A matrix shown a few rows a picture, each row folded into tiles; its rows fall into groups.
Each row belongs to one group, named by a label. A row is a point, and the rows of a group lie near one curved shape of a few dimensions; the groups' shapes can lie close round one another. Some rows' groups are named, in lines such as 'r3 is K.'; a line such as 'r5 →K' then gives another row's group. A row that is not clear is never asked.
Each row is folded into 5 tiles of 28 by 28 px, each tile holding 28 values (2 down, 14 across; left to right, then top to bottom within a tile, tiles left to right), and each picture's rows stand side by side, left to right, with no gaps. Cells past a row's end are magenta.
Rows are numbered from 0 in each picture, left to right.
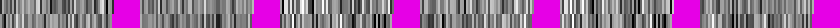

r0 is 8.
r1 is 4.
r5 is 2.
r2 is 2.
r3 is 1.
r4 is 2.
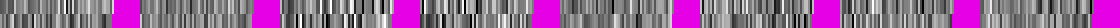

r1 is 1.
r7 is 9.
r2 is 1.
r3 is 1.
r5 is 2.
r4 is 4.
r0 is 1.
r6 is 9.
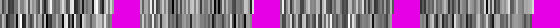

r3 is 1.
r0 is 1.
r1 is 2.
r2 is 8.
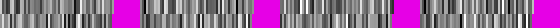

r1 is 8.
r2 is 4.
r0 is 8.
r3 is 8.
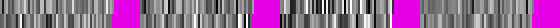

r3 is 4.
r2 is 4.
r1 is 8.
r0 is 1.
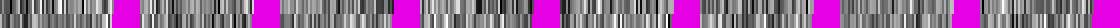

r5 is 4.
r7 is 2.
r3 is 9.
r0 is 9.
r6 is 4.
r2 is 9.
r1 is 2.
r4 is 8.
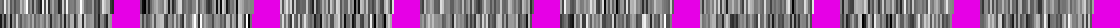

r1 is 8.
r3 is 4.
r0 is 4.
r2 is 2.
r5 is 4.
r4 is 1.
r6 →1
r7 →2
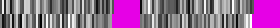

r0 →8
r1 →9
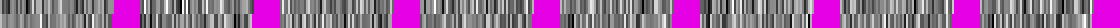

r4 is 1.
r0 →9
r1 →4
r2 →8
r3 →8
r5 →9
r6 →8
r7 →1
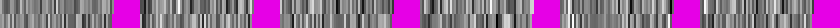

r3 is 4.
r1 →8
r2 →9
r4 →9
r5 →1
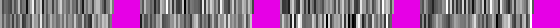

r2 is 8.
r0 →9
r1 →4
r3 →4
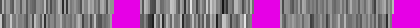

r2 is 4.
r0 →1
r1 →1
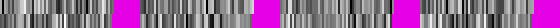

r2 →9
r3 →4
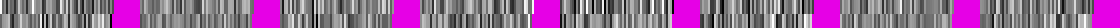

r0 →9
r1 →4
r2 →2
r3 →2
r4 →4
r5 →9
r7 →9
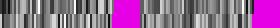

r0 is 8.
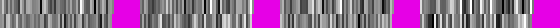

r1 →4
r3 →1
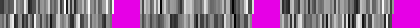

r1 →4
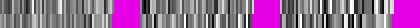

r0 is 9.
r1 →8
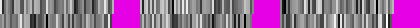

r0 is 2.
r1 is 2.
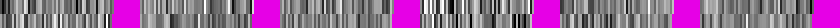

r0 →8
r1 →4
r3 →2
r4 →1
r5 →9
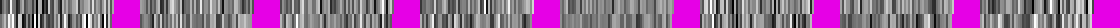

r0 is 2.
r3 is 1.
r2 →8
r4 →4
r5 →2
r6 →4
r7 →4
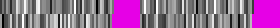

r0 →8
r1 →1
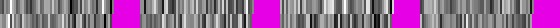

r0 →9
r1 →8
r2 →4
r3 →9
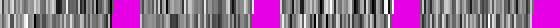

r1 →4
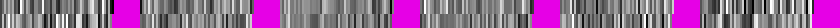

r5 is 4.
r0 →4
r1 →9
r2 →4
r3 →4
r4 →2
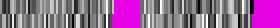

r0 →8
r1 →4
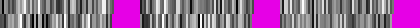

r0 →2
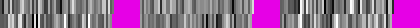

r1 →4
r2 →4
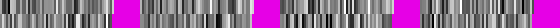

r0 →8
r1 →4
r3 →9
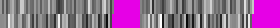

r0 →4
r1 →2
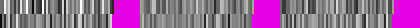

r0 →4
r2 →8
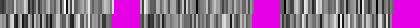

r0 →1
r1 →1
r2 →8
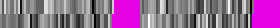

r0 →4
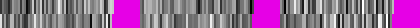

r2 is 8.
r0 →9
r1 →9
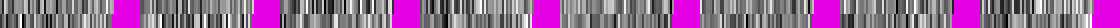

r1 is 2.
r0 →1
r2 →4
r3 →9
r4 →4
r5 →2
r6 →1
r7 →9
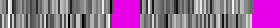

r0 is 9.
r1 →9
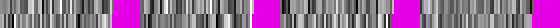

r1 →4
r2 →8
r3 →9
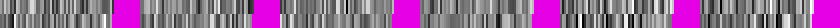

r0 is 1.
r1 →9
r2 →1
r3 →4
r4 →1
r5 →4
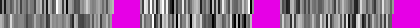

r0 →1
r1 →2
